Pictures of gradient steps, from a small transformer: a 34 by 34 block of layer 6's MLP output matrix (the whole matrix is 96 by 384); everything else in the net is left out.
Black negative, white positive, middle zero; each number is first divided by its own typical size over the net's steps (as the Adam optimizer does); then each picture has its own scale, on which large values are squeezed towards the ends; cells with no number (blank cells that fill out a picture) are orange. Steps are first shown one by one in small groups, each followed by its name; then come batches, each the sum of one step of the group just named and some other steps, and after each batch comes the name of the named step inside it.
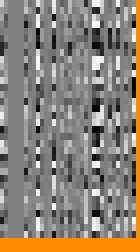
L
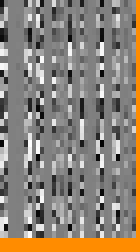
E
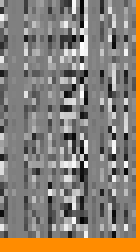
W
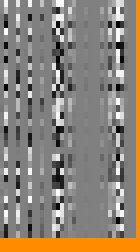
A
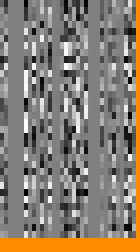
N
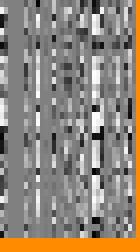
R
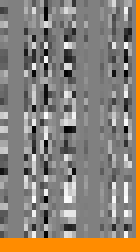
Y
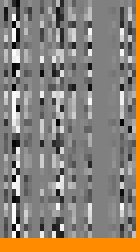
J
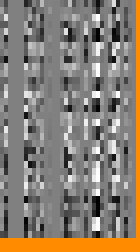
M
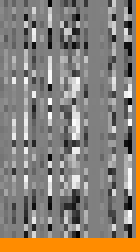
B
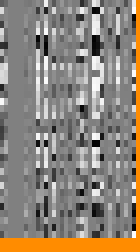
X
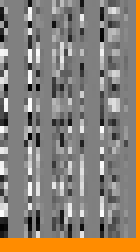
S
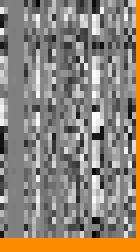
R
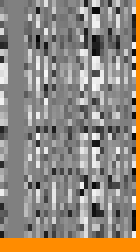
X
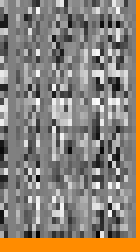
A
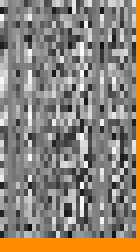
W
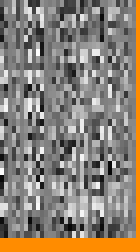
S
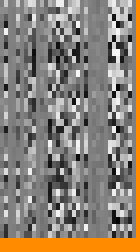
A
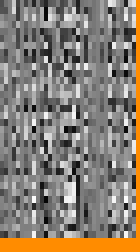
Y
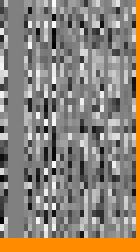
L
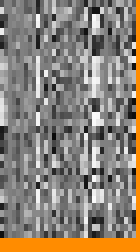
R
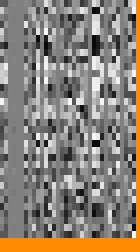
X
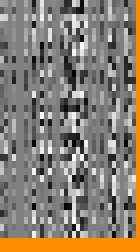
W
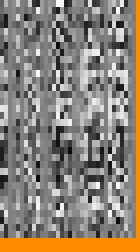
A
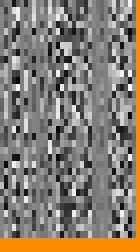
N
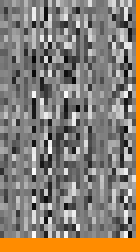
Y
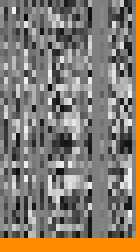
B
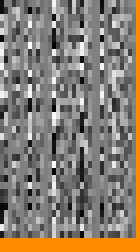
W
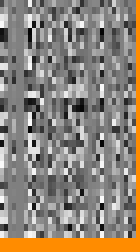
E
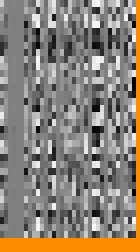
L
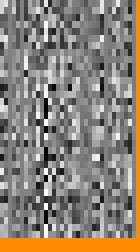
B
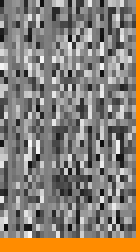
E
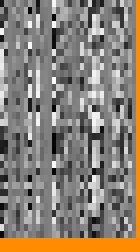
R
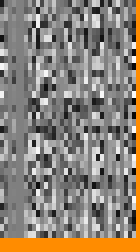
E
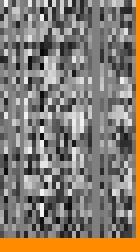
B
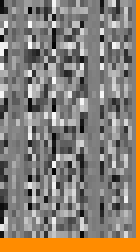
Y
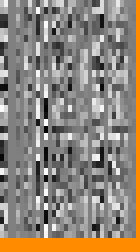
A
